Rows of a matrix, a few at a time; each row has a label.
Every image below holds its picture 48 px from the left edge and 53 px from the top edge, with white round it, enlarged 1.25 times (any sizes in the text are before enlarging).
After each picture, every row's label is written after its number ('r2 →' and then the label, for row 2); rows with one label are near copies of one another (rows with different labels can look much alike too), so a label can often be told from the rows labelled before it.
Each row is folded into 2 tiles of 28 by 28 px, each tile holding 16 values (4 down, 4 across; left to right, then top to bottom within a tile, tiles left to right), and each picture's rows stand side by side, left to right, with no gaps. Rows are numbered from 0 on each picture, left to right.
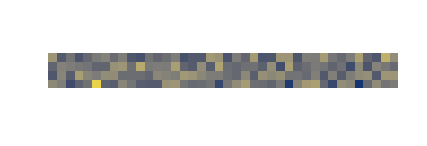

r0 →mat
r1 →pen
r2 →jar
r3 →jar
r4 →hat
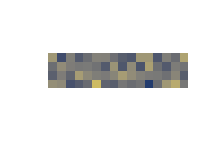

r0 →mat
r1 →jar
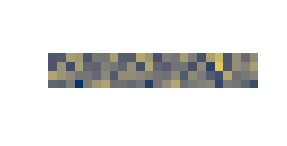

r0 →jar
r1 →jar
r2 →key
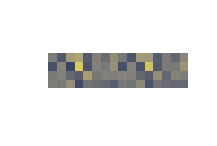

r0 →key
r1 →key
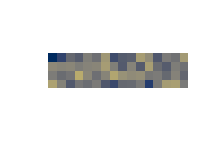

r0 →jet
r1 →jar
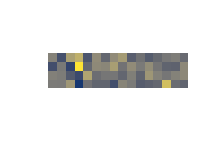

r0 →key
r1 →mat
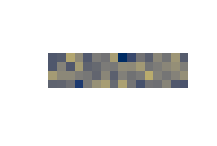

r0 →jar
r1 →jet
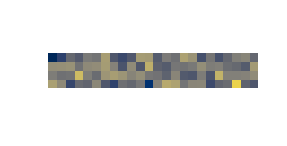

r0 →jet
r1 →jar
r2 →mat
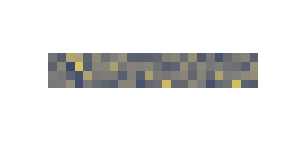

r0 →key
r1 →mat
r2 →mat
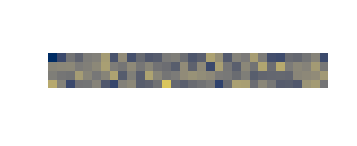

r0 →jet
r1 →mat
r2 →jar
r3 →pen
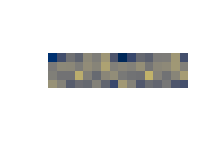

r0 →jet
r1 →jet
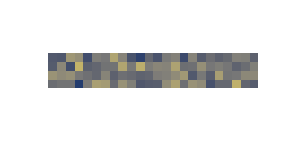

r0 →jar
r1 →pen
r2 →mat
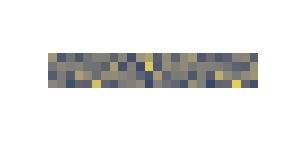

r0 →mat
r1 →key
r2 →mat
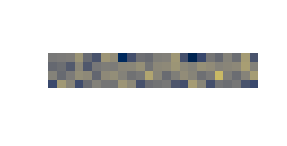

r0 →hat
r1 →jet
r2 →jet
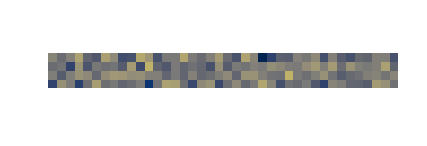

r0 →hat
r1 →jar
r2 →hat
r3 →jet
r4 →pen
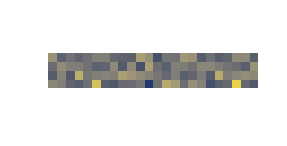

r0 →mat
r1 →jar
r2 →mat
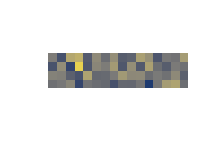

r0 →key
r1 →jar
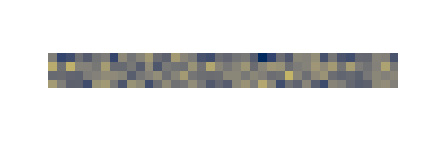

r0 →pen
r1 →hat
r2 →pen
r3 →jet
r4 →pen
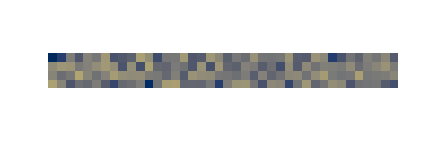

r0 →jet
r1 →jar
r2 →jar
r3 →hat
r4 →jet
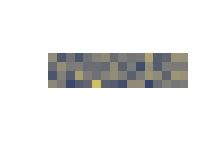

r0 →mat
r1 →hat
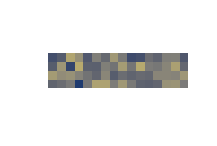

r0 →jar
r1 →pen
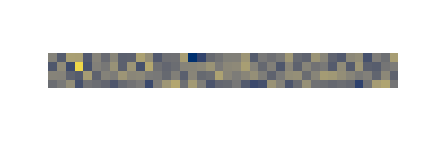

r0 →key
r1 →jar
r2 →jet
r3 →hat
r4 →jar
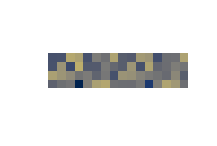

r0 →jar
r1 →jar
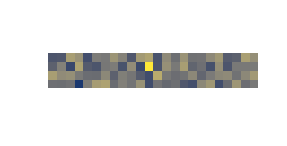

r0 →jar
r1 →key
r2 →hat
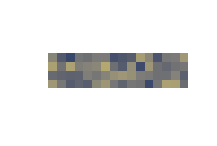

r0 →pen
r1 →jar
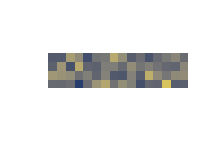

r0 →jar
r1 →mat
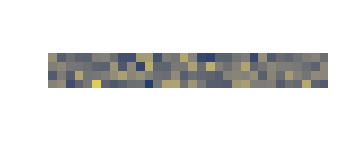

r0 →mat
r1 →jar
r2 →pen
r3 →mat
